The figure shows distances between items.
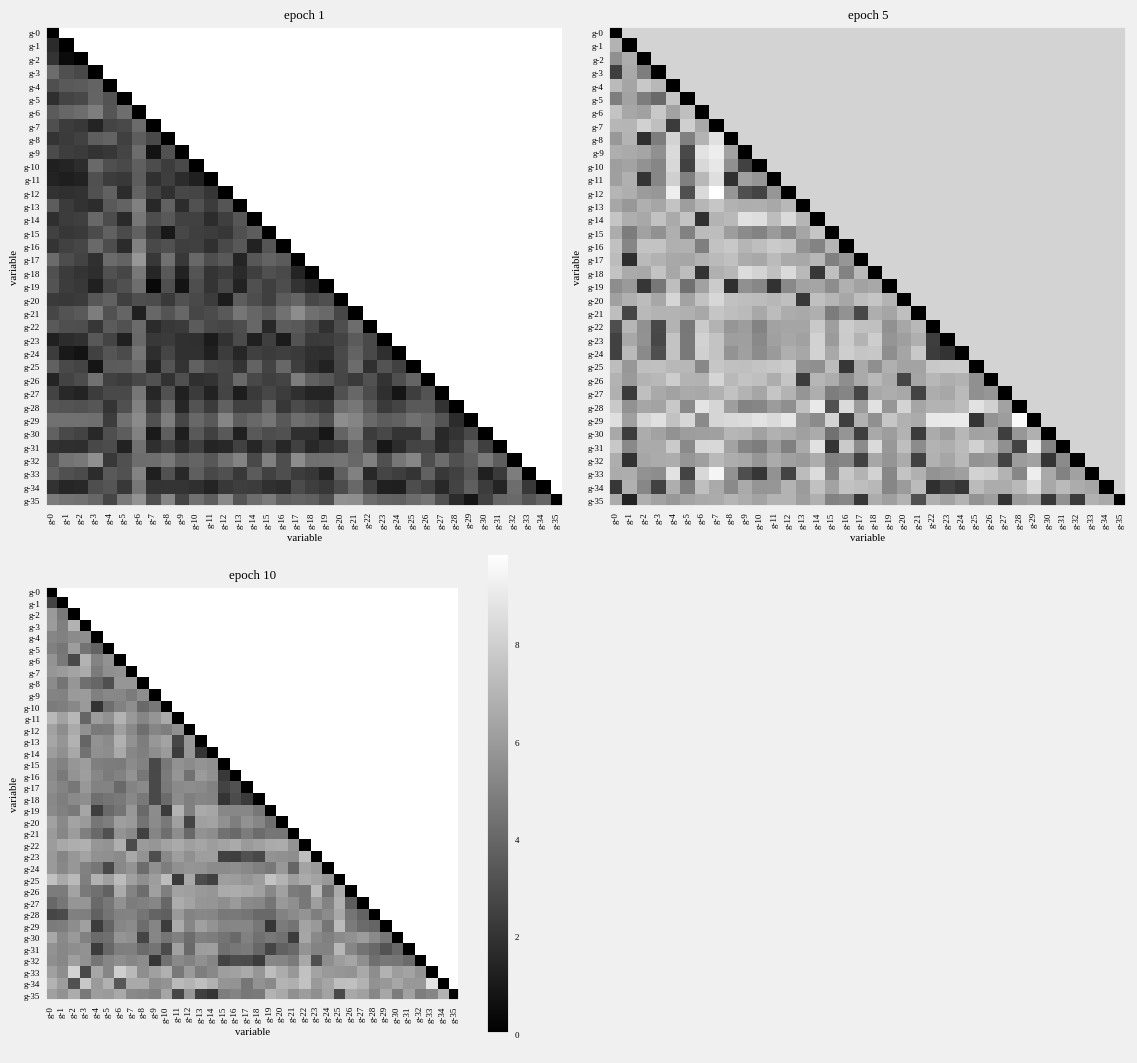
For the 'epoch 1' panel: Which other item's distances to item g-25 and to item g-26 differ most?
g-3
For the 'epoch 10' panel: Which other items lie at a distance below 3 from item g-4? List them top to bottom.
g-10, g-19, g-29, g-31
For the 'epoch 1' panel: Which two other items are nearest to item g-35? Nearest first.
g-29, g-28
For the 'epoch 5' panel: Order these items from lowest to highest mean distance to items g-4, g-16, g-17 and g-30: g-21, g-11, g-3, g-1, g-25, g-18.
g-1, g-21, g-25, g-18, g-3, g-11
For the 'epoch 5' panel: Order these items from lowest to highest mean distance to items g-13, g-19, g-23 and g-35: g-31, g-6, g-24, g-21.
g-24, g-21, g-31, g-6
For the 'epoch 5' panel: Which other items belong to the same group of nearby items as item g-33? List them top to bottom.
g-5, g-9, g-10, g-12
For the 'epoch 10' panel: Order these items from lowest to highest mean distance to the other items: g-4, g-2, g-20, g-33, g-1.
g-4, g-1, g-20, g-2, g-33
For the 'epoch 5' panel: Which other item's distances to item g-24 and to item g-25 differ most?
g-29
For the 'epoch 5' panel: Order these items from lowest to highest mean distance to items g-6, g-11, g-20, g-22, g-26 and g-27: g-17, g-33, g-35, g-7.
g-35, g-17, g-33, g-7
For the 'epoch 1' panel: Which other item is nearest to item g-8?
g-15
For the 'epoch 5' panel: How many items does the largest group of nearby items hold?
7
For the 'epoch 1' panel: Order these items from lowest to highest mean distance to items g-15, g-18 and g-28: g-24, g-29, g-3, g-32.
g-24, g-3, g-29, g-32
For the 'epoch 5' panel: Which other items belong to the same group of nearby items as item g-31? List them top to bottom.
g-15, g-28
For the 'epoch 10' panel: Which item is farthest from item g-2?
g-33
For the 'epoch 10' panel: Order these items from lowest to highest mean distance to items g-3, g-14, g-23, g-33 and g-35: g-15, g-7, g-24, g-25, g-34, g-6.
g-25, g-15, g-24, g-7, g-6, g-34
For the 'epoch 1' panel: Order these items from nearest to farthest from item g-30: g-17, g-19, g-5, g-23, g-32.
g-19, g-17, g-23, g-5, g-32
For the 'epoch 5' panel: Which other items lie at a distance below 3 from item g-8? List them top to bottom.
g-2, g-11, g-19
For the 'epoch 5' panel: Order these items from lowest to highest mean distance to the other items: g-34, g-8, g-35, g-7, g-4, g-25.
g-35, g-34, g-8, g-25, g-4, g-7
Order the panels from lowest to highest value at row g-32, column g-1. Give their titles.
epoch 5, epoch 1, epoch 10
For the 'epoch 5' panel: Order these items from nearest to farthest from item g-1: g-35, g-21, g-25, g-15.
g-35, g-21, g-15, g-25
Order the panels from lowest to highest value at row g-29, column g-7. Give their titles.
epoch 1, epoch 10, epoch 5
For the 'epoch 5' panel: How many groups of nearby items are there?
9
